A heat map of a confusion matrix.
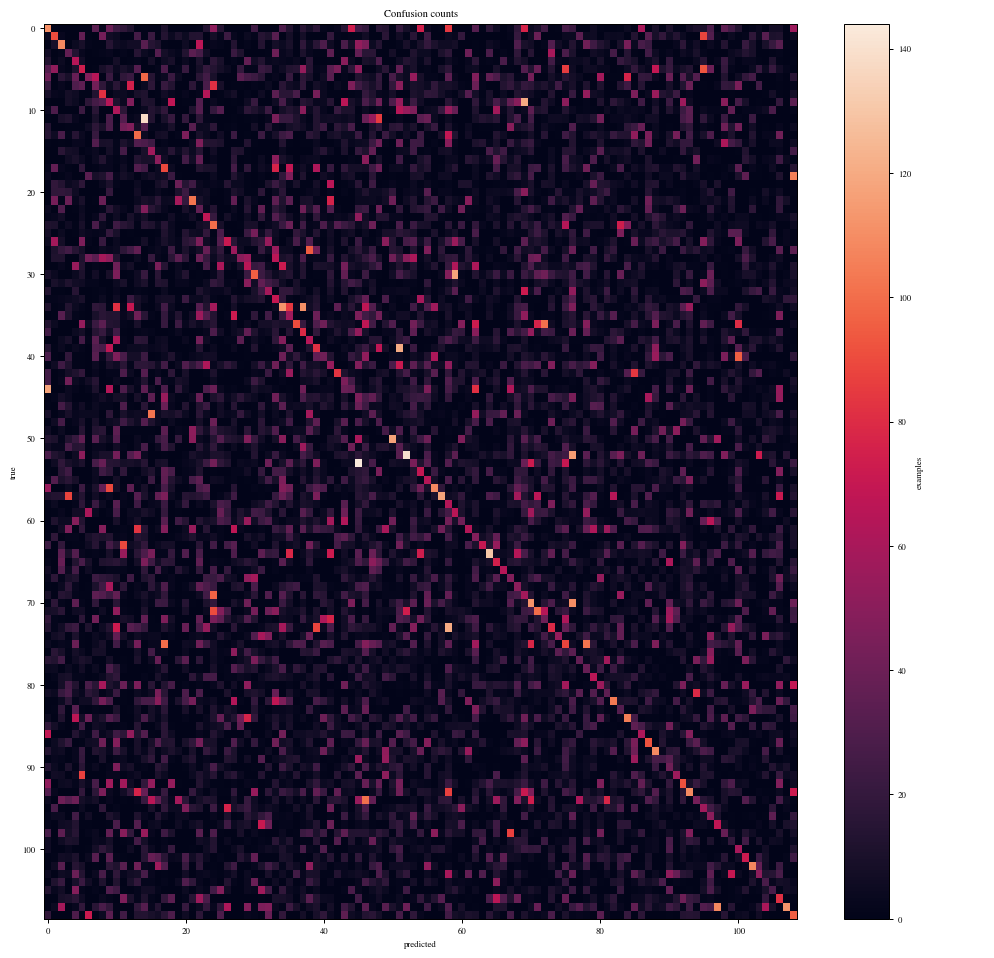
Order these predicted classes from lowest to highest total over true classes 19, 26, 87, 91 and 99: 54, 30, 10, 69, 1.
54, 30, 10, 1, 69
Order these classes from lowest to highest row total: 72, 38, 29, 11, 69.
38, 69, 11, 29, 72
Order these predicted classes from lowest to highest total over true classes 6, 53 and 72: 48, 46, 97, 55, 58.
97, 48, 46, 55, 58
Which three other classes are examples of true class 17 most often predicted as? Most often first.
33, 35, 39
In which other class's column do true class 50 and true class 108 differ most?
6
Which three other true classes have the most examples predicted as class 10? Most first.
34, 73, 38
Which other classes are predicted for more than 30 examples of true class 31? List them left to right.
29, 95, 96
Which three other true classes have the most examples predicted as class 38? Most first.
27, 47, 102
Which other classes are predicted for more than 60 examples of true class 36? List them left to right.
46, 62, 71, 72, 100
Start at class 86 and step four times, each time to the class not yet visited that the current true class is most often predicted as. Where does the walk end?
39
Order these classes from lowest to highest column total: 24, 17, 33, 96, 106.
96, 106, 33, 24, 17
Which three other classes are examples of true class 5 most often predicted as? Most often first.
95, 75, 88
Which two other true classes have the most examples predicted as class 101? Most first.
80, 77
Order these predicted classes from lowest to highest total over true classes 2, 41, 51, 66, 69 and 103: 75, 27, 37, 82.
82, 27, 75, 37
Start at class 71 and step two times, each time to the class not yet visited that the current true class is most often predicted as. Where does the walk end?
83
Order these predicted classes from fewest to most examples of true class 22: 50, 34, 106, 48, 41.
50, 34, 106, 41, 48
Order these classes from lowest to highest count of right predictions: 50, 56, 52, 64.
56, 50, 64, 52
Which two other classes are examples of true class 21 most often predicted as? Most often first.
41, 19
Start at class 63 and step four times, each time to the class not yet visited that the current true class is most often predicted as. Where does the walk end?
67
